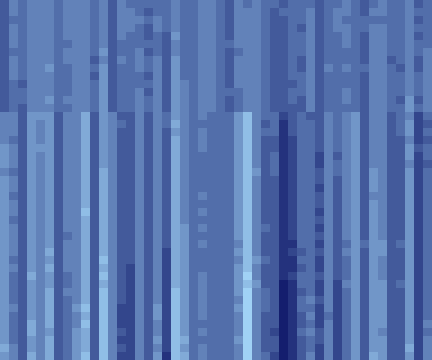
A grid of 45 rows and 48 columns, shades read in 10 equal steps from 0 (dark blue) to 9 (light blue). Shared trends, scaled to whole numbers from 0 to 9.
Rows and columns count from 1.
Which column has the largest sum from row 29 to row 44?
28
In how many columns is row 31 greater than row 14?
19
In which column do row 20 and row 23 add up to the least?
32
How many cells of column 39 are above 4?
26
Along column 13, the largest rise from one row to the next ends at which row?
15
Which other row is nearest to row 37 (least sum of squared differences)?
38
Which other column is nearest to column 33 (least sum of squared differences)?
47
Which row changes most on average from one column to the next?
45
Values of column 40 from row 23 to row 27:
6 6 6 6 6
